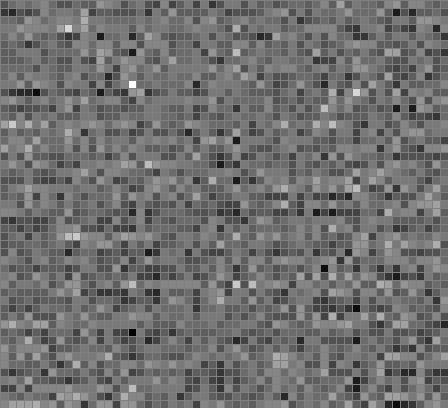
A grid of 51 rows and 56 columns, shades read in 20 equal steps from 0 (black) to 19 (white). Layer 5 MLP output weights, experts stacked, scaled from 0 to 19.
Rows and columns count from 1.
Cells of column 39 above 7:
31
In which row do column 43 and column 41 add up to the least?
34
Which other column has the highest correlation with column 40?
42
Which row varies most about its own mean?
12
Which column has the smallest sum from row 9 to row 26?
28
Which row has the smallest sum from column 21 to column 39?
27
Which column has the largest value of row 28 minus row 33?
43
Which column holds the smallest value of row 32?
19
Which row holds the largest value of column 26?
18
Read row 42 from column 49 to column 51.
9 6 6
